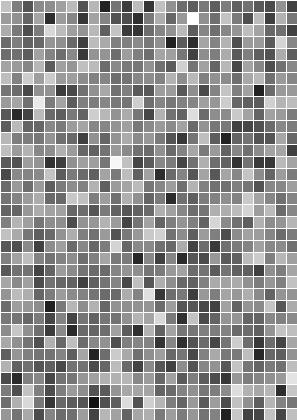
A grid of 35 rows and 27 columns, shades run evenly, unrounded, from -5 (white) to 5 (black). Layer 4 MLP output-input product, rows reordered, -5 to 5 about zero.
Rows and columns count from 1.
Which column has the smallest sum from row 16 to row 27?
27
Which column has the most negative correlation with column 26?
22
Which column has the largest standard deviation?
18
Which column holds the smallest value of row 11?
2
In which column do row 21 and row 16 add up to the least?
11
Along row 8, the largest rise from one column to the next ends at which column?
24
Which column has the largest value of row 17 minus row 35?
16
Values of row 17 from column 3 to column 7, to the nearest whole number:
-1 -2 1 1 -3
